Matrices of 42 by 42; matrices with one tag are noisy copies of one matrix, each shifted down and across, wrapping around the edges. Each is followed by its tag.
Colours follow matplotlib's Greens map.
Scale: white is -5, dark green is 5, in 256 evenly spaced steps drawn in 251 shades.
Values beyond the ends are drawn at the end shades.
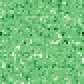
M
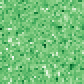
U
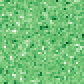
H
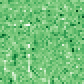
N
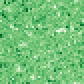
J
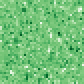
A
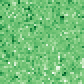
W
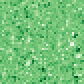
W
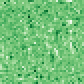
N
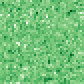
H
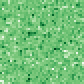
H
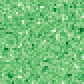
U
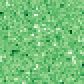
U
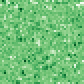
J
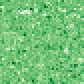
J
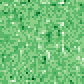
N
